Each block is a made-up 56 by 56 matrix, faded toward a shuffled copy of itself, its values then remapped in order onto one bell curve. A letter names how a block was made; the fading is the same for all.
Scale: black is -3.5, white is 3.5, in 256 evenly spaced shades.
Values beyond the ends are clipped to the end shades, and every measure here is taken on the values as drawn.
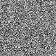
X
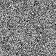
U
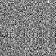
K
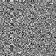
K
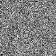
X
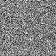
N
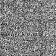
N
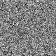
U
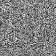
N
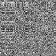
K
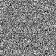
N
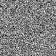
N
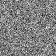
U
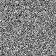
U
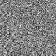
N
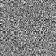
K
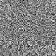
K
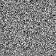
X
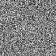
N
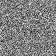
U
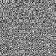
K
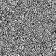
N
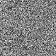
X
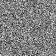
U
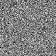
N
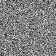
X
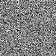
X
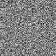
K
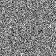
N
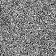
U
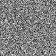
N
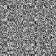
K
